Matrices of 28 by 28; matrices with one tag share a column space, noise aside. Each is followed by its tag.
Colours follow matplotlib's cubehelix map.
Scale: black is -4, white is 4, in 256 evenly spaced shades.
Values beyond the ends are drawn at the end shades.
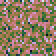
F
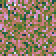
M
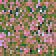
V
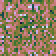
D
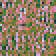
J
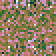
M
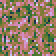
J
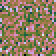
F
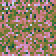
M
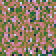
F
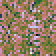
D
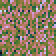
D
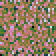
F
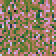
D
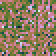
D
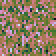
V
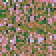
J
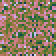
M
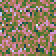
V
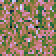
D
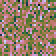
M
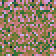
M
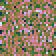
V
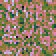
D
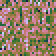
J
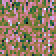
J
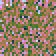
M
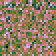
M
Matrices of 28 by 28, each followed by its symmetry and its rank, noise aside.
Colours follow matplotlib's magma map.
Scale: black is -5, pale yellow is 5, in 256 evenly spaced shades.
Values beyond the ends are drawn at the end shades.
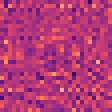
no symmetry, rank six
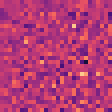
no symmetry, rank four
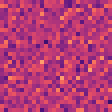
no symmetry, rank six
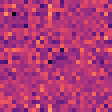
symmetric, rank six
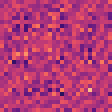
symmetric, rank three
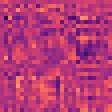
no symmetry, rank four
